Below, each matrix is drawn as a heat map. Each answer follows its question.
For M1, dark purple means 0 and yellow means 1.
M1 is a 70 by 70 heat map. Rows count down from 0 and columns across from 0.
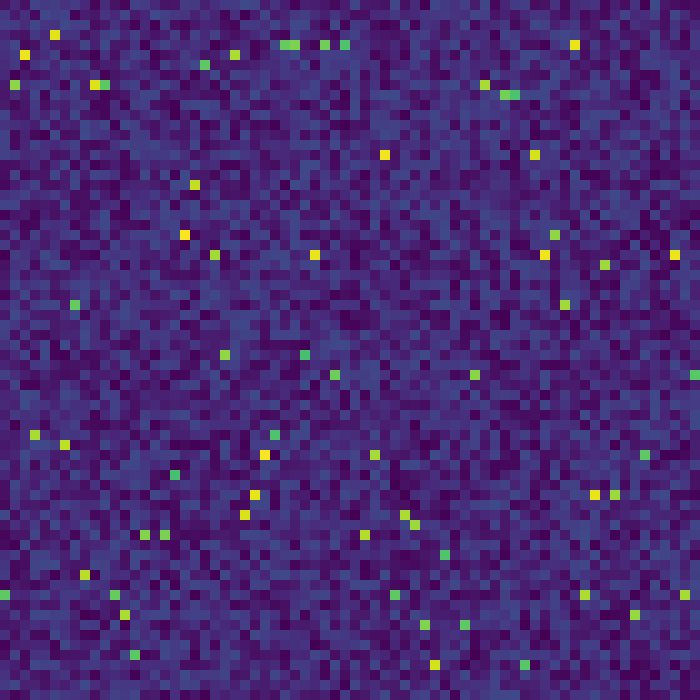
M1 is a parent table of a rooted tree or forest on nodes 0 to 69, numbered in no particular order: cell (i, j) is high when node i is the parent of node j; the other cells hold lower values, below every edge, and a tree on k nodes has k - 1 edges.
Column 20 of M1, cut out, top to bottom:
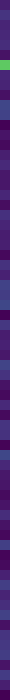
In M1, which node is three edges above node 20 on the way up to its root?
55
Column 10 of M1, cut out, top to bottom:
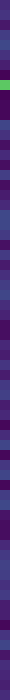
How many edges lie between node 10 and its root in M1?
3
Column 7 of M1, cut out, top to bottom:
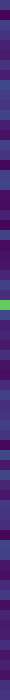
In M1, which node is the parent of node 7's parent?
35
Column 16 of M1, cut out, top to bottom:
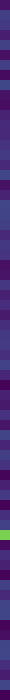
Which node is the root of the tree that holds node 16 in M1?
15
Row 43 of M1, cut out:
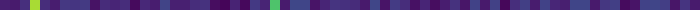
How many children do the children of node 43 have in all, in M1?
1
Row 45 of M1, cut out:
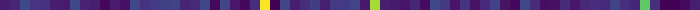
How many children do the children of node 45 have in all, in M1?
4
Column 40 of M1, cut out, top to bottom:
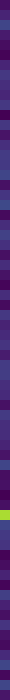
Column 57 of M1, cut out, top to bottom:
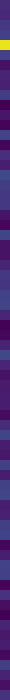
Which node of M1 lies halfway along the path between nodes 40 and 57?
9
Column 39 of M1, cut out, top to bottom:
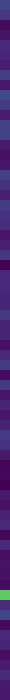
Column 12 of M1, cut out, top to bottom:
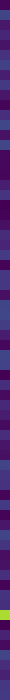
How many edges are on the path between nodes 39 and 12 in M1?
4
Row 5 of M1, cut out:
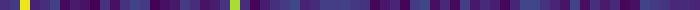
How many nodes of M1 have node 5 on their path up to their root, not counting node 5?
8
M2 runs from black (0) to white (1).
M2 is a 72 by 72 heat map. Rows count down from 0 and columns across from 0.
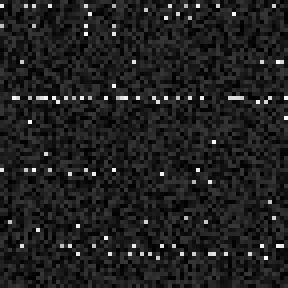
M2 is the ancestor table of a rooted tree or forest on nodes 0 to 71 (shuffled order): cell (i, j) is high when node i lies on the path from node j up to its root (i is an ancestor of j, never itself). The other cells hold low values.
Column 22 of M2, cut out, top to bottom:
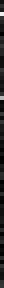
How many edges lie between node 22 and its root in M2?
2
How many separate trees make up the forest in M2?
6
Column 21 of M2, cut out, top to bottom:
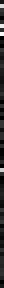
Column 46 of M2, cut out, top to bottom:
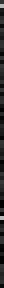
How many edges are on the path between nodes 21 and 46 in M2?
6
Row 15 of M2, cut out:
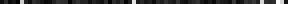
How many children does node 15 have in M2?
5
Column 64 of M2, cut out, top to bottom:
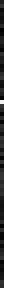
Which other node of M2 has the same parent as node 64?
14
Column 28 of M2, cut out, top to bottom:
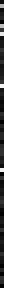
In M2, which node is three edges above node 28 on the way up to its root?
6
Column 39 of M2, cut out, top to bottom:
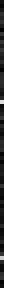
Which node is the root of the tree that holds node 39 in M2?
25
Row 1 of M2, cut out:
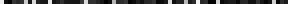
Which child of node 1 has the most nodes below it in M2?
42
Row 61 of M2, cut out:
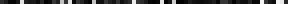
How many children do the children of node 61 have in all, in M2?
8
